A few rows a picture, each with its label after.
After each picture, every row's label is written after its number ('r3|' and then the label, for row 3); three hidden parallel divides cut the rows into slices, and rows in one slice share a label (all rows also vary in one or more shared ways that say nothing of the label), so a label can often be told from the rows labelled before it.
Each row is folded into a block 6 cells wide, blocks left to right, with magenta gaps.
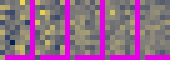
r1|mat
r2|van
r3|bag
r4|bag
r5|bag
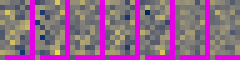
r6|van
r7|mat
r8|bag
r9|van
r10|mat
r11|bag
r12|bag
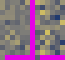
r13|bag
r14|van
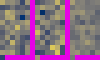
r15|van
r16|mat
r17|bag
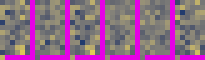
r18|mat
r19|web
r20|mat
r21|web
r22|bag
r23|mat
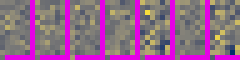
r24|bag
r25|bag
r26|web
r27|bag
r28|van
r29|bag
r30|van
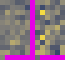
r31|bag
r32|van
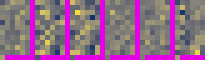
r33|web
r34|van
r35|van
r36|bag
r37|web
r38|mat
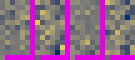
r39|web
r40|van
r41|bag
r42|van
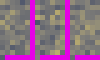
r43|bag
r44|web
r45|bag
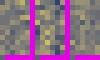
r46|web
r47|van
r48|bag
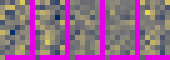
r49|mat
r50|van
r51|bag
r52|bag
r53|van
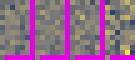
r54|bag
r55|bag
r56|bag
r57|mat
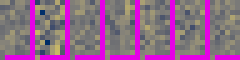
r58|bag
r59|mat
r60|bag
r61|web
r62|bag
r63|web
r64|web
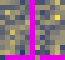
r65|van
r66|mat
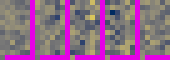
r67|bag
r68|bag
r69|mat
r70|mat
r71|bag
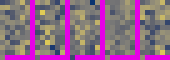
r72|mat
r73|van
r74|van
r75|web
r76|mat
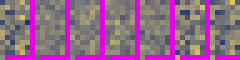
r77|mat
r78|bag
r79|web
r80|bag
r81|bag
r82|mat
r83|mat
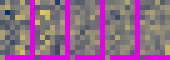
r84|mat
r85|van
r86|web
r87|web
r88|bag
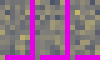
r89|web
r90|bag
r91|bag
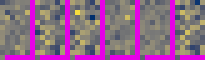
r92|web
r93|van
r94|van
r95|web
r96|bag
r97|van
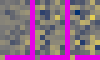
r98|web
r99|mat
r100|mat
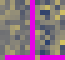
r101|bag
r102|mat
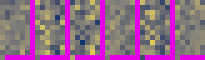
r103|web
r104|van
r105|mat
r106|bag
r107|van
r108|web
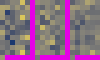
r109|mat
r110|bag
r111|web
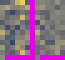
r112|mat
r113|web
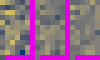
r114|van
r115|bag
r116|web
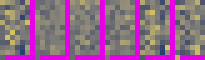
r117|van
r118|web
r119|bag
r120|web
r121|van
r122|mat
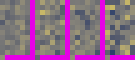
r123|web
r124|bag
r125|web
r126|mat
